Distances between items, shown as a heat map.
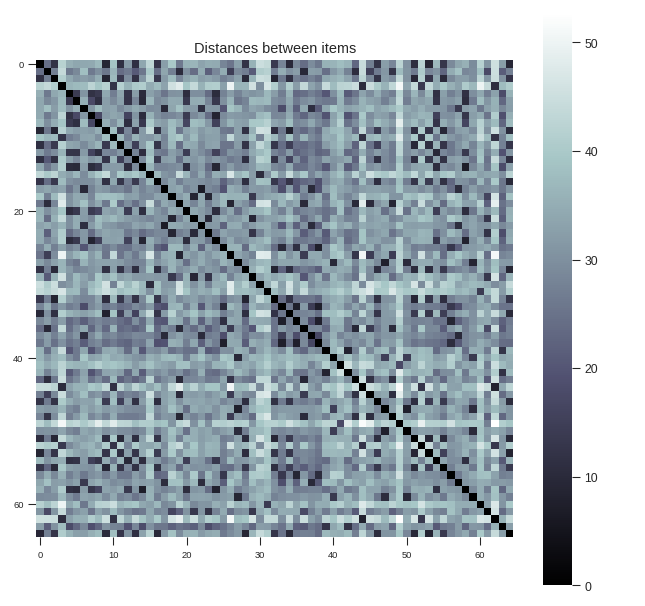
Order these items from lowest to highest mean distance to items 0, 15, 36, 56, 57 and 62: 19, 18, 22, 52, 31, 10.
22, 10, 52, 19, 18, 31
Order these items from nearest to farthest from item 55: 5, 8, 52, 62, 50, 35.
35, 50, 5, 8, 52, 62
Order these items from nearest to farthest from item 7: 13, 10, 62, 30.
13, 10, 30, 62
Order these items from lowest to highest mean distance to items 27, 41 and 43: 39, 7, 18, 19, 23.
19, 23, 7, 18, 39
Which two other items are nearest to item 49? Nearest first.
41, 61
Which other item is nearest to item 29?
21
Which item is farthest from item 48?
31
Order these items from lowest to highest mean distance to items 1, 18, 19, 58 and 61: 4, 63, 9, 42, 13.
63, 4, 13, 42, 9
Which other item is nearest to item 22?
17
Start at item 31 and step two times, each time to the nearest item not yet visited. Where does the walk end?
6
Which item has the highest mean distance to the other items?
49
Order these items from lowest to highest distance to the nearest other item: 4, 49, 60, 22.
22, 4, 60, 49
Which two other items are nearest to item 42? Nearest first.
39, 63
